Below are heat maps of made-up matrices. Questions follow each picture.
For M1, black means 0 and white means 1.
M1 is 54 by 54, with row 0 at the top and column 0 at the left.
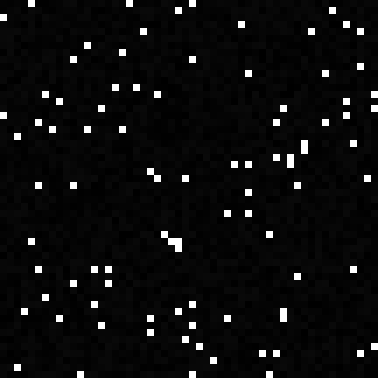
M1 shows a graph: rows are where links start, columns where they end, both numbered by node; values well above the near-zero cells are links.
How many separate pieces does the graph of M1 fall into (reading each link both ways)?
4
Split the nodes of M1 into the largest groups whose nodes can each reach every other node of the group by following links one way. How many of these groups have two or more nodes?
2
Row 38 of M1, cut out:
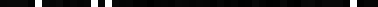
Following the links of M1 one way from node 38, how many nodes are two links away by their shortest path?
8
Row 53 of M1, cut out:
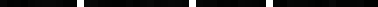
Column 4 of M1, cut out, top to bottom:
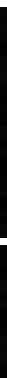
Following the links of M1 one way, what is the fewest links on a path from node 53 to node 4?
7
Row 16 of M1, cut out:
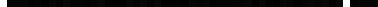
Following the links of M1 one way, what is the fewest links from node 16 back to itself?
4
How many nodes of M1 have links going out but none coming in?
4
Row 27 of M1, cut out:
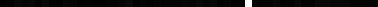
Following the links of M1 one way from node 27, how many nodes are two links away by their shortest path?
1
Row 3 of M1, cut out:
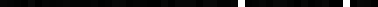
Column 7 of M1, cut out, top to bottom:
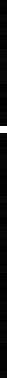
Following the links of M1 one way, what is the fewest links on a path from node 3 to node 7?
7
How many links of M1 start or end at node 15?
5
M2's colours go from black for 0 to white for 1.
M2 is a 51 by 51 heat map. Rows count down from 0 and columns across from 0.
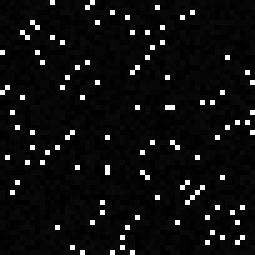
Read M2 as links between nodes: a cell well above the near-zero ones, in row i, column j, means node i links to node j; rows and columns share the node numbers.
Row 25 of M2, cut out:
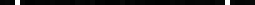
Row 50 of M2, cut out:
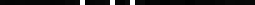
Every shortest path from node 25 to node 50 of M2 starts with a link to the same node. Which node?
node 45
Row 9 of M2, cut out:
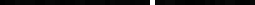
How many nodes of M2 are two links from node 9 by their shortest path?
1
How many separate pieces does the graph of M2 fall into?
2
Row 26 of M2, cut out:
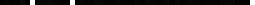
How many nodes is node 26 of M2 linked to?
3
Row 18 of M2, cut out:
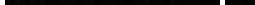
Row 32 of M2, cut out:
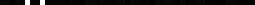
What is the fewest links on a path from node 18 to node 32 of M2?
5
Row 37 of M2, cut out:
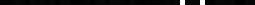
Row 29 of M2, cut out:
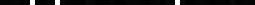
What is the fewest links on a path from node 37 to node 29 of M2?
6
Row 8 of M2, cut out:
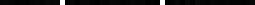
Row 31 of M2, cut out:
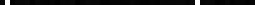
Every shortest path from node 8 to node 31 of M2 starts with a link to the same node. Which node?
node 12
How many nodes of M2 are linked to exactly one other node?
2
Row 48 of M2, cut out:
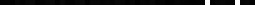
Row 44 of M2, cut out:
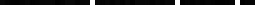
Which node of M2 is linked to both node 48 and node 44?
node 47
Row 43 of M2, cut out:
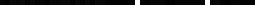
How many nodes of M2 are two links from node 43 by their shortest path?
3
